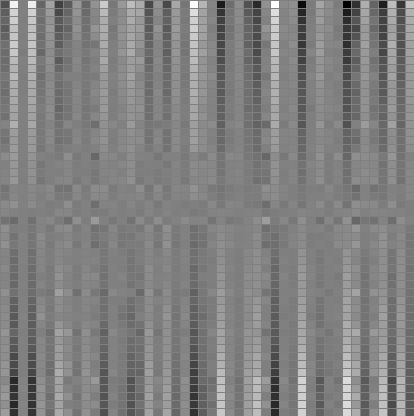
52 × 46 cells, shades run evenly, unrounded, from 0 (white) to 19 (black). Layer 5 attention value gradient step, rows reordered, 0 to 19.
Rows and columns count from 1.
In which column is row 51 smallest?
39
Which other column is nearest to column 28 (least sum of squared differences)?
17
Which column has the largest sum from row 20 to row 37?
22
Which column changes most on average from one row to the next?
40
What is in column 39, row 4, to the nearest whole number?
15
